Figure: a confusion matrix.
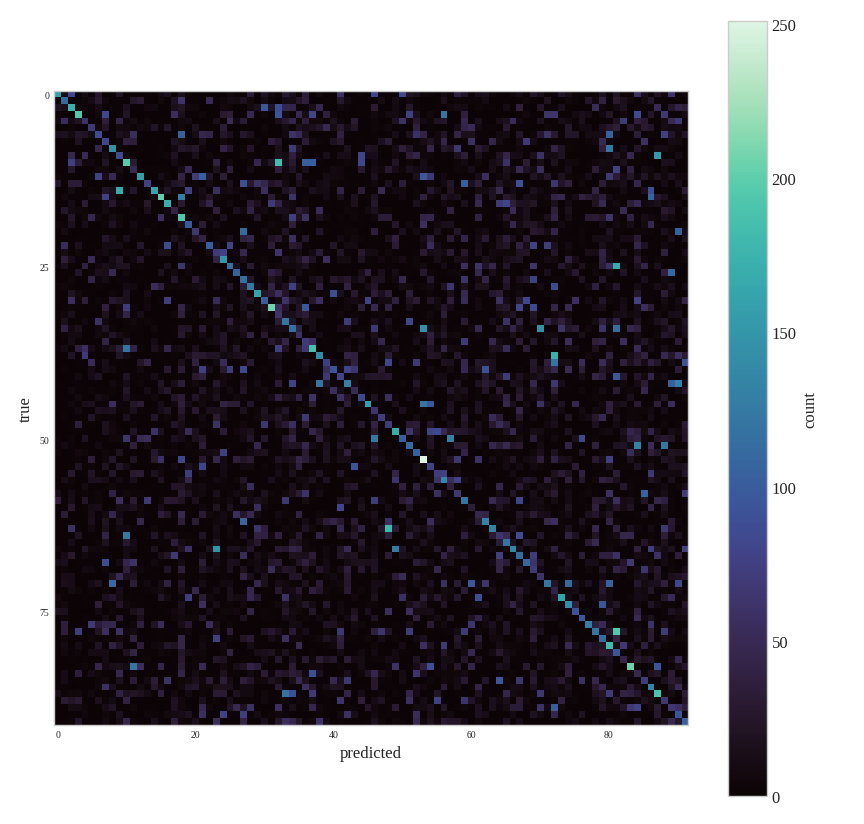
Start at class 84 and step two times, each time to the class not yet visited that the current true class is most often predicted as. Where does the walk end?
10
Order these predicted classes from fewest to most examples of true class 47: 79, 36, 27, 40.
27, 40, 79, 36
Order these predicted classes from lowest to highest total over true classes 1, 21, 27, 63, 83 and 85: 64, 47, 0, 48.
0, 47, 64, 48
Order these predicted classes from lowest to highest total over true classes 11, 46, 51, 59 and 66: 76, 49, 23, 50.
76, 50, 49, 23
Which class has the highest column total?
18
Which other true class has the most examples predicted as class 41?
60
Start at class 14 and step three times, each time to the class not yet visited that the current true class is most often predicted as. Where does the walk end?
33
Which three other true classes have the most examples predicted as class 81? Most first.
78, 25, 34
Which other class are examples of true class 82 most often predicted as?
90
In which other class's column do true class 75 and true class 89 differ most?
72
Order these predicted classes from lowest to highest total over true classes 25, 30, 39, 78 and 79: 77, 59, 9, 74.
77, 74, 9, 59
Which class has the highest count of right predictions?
53
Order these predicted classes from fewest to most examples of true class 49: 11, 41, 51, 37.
41, 11, 37, 51
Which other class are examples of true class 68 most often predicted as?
7
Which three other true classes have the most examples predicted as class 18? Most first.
15, 6, 53
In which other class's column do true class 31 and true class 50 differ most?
57
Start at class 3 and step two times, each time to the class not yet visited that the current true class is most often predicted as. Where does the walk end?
58
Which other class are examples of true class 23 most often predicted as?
24
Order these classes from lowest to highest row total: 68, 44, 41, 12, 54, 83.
54, 44, 41, 68, 12, 83
